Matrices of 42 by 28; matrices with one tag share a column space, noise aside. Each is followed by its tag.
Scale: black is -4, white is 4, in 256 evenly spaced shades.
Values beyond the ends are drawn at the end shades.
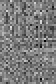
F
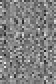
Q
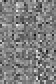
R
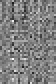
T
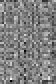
R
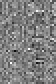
F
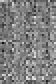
R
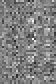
Q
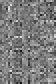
T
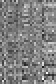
R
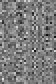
F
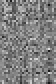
T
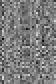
Q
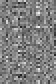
Q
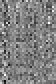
R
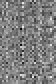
Q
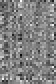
R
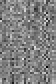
T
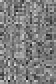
R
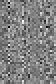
Q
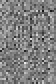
F
